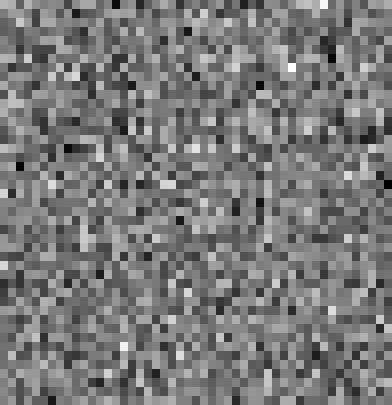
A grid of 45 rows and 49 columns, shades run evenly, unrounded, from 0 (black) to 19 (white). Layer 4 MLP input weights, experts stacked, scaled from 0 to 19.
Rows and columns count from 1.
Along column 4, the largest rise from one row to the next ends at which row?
7
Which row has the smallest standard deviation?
30
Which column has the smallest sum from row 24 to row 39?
10
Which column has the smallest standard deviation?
31
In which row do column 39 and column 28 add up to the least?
16
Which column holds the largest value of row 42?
14
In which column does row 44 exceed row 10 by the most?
33
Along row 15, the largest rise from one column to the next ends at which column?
17
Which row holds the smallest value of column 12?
11
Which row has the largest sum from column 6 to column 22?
27
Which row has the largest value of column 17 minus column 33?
23
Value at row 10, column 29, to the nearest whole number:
12
